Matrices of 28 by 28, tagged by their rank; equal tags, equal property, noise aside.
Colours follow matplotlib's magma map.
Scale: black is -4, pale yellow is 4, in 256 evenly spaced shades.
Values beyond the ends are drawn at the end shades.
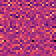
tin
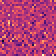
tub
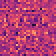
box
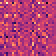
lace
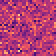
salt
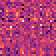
tub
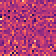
tub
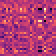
lace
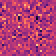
tub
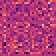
tub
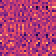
tin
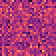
salt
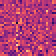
tub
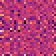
lace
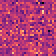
tub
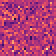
box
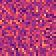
salt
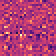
tin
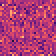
box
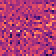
tub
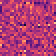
tub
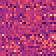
tub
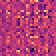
tin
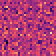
tub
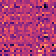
tin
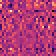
lace
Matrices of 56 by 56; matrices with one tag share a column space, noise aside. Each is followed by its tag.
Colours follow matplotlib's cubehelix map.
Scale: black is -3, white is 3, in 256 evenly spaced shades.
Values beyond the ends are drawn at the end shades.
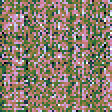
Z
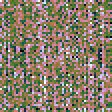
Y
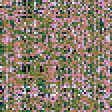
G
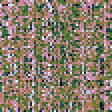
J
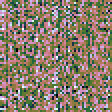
G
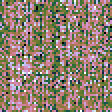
J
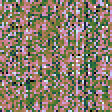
J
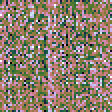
Z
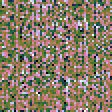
J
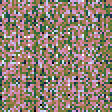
Z
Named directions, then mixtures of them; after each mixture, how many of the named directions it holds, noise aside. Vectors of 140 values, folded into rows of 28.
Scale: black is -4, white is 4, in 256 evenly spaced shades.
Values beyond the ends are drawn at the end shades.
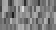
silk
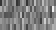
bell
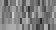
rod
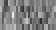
two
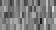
three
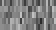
three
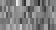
three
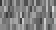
three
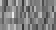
three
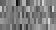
three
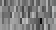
two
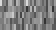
two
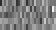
one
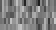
two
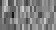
three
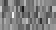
three
